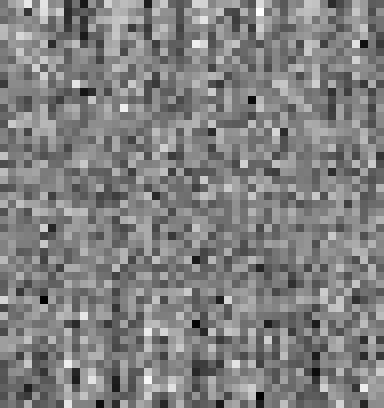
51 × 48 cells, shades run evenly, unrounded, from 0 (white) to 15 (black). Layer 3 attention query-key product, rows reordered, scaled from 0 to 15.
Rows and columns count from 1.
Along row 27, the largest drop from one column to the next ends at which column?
5
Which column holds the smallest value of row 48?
19
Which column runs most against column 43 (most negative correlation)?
21
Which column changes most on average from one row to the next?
27
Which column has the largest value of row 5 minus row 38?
11
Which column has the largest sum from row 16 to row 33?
4
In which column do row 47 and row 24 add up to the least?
48
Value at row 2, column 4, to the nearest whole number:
12
